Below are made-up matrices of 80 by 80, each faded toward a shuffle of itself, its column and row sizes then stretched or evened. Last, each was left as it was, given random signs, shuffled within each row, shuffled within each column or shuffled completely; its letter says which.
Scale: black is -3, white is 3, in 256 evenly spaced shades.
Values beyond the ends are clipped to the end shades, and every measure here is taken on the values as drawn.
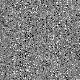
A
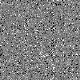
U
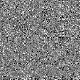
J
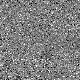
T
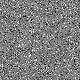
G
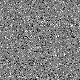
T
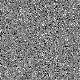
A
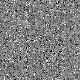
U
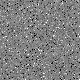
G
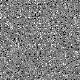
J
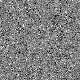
A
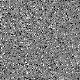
U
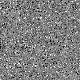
T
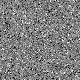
G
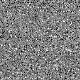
T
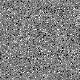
U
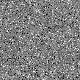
G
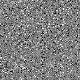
J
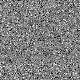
T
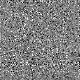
U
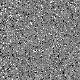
A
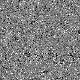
T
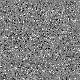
T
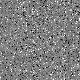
A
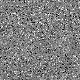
T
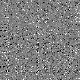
U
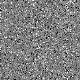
A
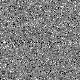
T
